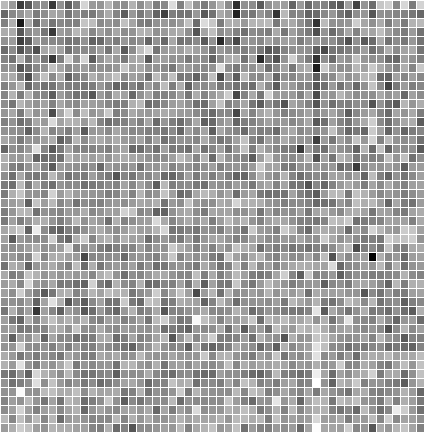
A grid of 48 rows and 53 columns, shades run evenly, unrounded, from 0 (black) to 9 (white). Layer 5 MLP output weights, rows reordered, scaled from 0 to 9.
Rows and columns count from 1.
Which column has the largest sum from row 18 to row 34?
3
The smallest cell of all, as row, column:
29, 47
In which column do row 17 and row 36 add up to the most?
25
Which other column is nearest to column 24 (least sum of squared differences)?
17
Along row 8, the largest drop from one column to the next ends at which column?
40
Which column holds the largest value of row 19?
33
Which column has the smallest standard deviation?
13
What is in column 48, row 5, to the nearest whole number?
6
